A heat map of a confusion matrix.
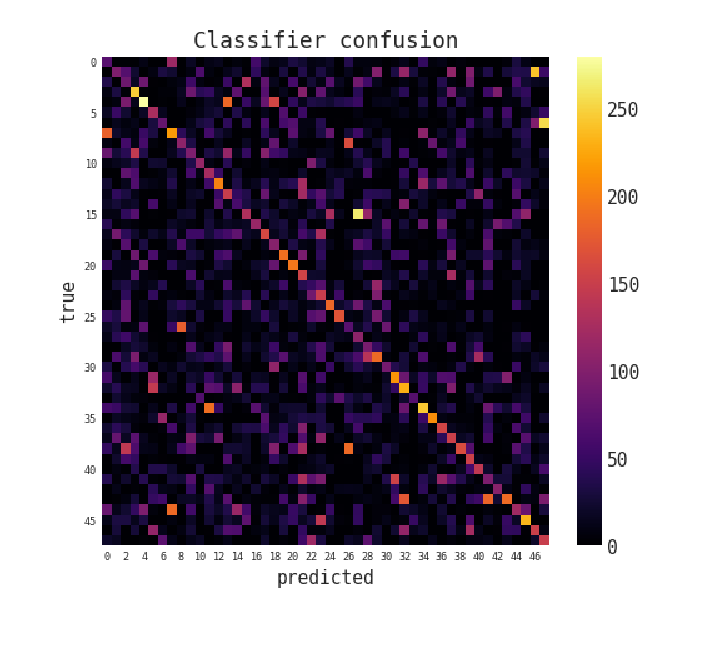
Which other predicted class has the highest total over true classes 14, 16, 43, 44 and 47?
32
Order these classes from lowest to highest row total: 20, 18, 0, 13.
0, 18, 20, 13
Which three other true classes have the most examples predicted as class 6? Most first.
35, 47, 43
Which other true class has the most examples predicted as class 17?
9
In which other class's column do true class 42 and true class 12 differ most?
21
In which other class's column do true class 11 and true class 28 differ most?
13
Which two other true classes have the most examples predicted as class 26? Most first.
38, 8
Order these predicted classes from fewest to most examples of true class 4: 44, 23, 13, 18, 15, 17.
44, 23, 15, 17, 18, 13
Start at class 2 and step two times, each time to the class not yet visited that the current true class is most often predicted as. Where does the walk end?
27
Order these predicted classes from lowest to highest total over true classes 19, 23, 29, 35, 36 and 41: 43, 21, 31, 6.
43, 6, 31, 21
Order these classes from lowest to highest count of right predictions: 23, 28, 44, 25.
28, 44, 23, 25
